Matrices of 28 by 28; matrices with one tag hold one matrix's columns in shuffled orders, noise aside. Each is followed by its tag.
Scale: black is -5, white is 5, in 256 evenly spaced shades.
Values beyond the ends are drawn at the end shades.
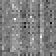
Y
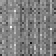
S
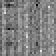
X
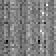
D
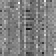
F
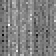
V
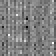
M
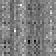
D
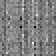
M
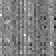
M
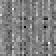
M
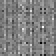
S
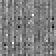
M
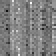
F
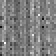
M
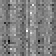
D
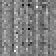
X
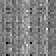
S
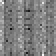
F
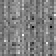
M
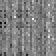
Y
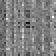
Y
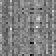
S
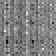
D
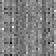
S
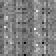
S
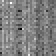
F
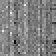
D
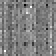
X
